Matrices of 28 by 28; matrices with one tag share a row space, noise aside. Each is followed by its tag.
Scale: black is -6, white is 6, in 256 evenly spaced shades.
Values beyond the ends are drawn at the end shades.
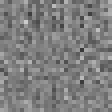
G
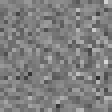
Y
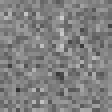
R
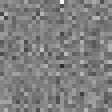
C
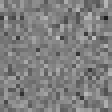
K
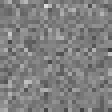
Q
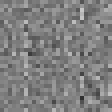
G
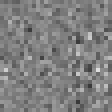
Y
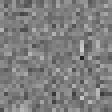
G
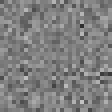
G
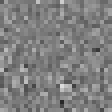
C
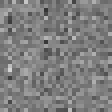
Q
